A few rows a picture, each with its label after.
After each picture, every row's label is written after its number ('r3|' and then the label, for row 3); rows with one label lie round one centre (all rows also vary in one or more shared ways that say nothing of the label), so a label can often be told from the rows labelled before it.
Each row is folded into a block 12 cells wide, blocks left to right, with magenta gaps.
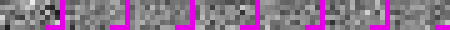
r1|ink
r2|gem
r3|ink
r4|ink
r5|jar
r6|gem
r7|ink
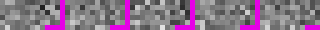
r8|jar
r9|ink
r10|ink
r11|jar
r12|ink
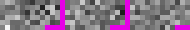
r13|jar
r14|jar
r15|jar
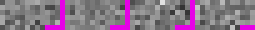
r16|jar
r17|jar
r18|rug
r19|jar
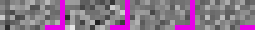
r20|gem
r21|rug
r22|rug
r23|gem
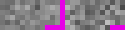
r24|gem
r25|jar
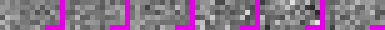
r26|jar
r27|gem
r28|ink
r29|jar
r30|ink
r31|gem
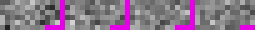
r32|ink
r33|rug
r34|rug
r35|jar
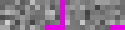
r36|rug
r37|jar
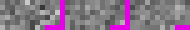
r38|rug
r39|ink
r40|gem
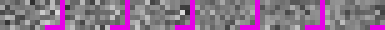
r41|gem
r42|gem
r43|jar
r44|rug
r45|ink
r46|jar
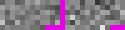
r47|jar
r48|ink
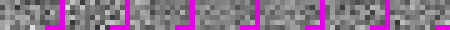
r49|ink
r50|jar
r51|jar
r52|ink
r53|ink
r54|ink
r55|ink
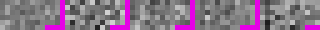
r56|rug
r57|jar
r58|gem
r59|gem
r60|gem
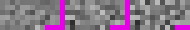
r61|ink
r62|ink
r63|jar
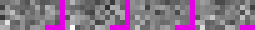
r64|rug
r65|jar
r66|ink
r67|jar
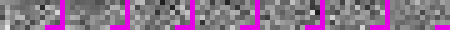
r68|rug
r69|gem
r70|jar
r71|ink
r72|jar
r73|ink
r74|rug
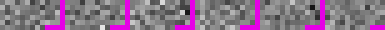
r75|jar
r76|ink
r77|jar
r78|ink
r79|rug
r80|rug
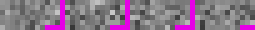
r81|rug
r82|rug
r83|ink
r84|ink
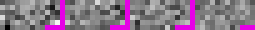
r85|ink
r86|jar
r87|ink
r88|gem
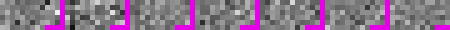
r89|rug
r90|gem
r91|gem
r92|gem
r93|gem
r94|rug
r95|jar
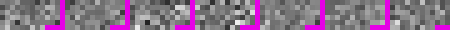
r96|gem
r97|gem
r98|gem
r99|rug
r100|rug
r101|gem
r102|rug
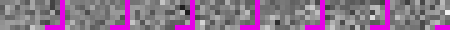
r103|ink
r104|rug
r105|jar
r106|rug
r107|gem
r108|gem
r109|rug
